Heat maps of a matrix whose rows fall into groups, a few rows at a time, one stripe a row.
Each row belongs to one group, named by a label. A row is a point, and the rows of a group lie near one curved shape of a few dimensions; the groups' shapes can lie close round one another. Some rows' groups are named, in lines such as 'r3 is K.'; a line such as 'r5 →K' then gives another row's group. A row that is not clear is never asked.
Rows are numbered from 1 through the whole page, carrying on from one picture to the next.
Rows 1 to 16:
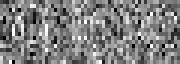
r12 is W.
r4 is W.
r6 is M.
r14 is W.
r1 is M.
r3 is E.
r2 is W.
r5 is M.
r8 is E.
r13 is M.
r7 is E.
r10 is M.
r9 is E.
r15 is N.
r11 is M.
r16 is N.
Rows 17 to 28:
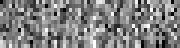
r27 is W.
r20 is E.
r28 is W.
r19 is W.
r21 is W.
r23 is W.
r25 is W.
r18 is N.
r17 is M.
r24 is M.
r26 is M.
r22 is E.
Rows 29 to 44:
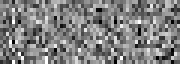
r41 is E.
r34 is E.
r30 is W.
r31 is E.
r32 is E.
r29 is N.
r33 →M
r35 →E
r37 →W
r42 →M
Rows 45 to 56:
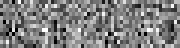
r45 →M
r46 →E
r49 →E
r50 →M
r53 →M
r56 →W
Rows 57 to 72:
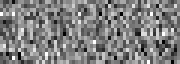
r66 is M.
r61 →W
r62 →M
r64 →W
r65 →W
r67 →W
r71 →E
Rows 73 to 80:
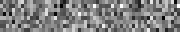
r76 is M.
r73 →W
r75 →E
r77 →W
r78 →M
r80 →W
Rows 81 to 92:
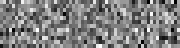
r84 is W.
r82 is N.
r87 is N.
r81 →W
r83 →M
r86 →W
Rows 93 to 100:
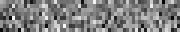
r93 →W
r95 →M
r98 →W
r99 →N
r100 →M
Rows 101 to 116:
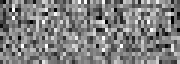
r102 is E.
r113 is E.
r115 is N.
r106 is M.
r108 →N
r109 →W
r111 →N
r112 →W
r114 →M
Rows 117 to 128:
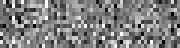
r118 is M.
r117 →W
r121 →E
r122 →E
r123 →M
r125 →E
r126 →E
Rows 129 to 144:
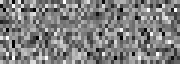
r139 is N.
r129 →M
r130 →E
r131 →M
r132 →W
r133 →W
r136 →M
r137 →N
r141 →W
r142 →N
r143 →E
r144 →W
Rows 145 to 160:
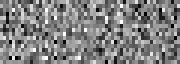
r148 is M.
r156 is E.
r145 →M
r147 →E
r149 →W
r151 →M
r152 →M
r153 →N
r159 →E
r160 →W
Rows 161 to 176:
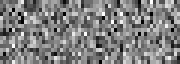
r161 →W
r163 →M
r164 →E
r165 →M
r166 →E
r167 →W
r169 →M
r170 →W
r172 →E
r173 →N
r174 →M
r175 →N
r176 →N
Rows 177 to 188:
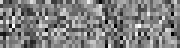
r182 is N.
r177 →M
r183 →E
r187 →W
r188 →W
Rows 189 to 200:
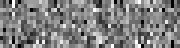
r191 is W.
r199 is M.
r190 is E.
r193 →N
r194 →E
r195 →W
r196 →M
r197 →W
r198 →N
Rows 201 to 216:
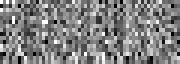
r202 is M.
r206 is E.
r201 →N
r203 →N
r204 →W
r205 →E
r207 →W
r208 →W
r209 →M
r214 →M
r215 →E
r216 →E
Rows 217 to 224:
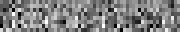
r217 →M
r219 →M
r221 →E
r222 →E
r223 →E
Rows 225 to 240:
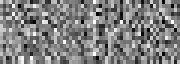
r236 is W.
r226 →E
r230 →W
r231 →M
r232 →W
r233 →E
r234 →W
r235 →W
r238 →W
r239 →W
